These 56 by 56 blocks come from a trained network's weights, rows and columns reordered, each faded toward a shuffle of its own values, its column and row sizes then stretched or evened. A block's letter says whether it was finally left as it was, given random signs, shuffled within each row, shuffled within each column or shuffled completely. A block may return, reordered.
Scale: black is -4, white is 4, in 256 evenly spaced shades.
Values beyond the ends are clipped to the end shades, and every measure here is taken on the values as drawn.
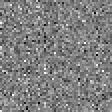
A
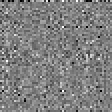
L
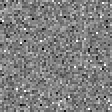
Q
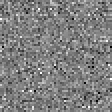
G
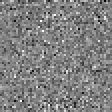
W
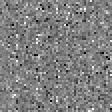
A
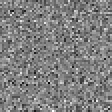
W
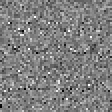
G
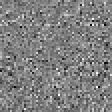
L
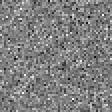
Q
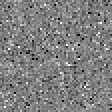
Q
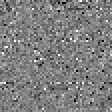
W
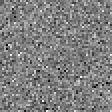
Q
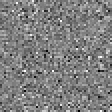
L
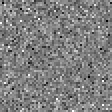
Q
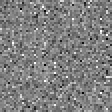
A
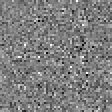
W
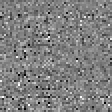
L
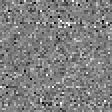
G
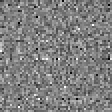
L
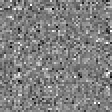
L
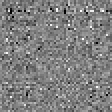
L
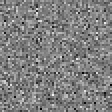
W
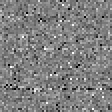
G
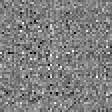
L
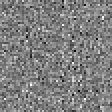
A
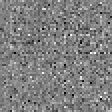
L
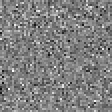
G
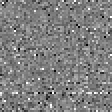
G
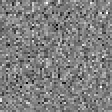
L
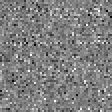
G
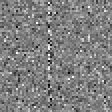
A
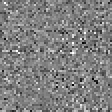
W
